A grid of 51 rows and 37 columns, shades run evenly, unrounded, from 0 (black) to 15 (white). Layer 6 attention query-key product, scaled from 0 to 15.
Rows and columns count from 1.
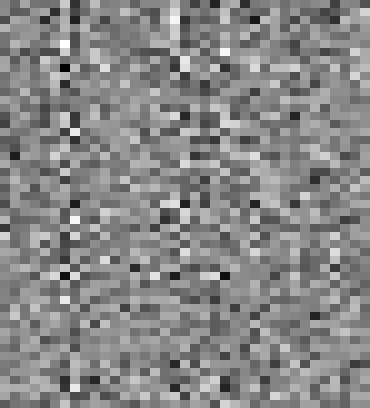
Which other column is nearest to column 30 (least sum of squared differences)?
1
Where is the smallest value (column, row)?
7, 9
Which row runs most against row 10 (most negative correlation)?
46
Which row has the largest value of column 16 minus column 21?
12
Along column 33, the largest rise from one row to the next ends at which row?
8
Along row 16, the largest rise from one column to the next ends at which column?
23
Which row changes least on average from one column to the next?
13
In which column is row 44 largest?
29
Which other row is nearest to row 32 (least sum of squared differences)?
21
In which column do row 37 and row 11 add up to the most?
28
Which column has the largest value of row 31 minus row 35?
18
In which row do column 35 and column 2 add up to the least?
20
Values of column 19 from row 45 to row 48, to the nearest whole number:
6 11 8 5
